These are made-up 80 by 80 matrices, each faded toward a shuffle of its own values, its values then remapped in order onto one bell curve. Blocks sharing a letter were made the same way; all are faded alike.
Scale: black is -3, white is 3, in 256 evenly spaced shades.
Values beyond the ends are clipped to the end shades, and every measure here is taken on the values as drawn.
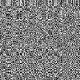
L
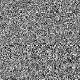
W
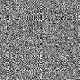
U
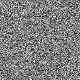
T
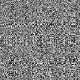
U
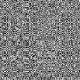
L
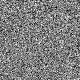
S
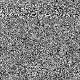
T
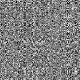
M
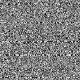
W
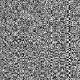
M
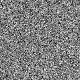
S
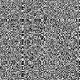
M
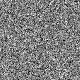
S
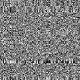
M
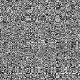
U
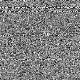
T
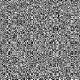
M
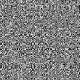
U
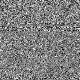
T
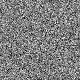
S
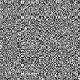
L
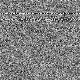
T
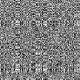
L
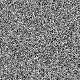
S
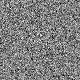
S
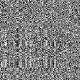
M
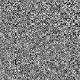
U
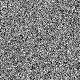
S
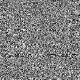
W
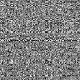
U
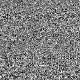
W
